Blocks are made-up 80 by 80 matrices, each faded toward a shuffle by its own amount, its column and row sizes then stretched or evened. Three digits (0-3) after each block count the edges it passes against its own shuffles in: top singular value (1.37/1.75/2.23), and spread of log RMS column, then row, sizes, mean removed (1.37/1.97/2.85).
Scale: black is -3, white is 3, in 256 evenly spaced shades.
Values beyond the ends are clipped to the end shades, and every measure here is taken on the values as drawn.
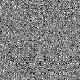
2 0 1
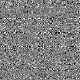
2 1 3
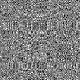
3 1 0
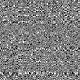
3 0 2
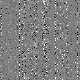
1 3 0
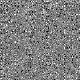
2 2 1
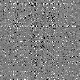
2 2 2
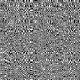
3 2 2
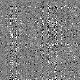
2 3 2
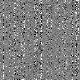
0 3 1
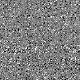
1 2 2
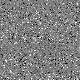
0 0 2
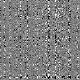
2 3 2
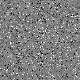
0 1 1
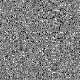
2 1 2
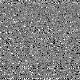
1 0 3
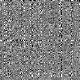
2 3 2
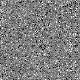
1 2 0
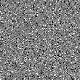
2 1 0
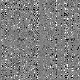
0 3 2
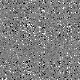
0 2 2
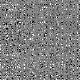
1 3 2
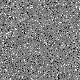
0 1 0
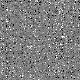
0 2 1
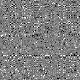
3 1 2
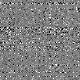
1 2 3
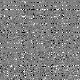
0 2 3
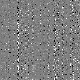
2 3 1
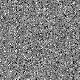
1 1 0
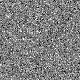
1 0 0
